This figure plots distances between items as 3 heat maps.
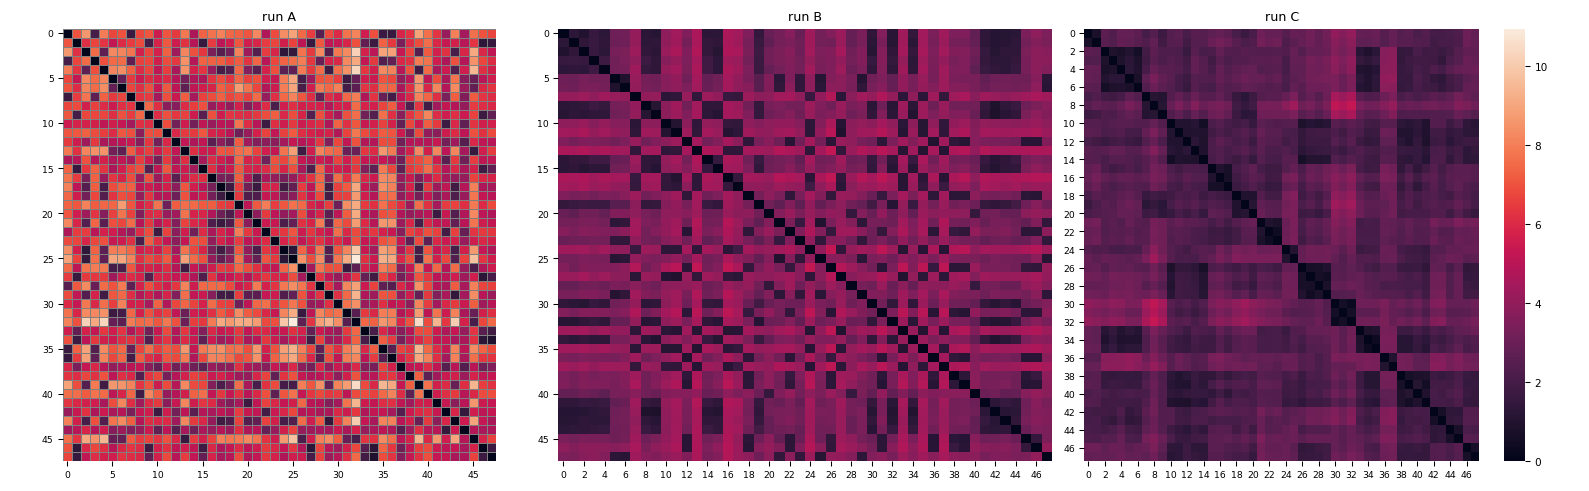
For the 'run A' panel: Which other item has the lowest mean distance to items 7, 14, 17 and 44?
42
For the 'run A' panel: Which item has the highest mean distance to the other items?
32
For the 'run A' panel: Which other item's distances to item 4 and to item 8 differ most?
40
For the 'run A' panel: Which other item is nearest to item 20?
41
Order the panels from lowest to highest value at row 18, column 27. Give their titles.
run C, run B, run A
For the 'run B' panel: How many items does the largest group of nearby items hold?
17
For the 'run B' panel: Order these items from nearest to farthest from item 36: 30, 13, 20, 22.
22, 30, 20, 13
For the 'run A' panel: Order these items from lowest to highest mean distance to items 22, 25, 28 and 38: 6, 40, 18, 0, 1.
18, 0, 40, 1, 6
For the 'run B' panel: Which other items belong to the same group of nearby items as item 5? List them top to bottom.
6, 21, 23, 25, 29, 47
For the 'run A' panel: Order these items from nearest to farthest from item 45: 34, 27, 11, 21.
27, 34, 11, 21
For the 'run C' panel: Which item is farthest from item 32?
8
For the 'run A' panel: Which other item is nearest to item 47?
34
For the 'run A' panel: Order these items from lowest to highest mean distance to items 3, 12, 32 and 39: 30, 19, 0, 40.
0, 40, 30, 19
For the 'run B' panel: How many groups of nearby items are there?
5
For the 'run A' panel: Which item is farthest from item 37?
35
